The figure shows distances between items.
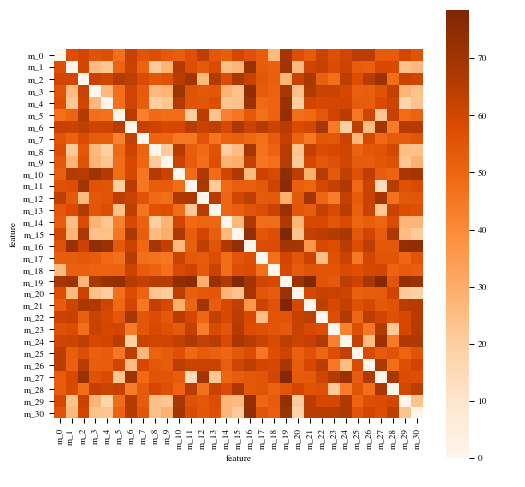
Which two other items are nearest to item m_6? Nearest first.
m_24, m_26
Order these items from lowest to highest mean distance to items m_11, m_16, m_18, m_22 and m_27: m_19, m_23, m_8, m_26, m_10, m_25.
m_10, m_25, m_8, m_23, m_26, m_19
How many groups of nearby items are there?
9
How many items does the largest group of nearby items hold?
10
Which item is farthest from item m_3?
m_16
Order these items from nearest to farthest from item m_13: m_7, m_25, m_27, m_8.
m_27, m_7, m_25, m_8
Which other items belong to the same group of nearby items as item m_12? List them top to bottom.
m_2, m_19
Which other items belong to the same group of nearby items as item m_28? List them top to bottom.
m_23
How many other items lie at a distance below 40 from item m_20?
9
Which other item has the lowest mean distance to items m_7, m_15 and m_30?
m_20
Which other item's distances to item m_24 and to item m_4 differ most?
m_29
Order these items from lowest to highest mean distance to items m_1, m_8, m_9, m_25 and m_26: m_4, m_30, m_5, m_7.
m_4, m_30, m_7, m_5
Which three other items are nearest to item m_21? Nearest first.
m_10, m_16, m_7
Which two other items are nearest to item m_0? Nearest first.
m_18, m_5
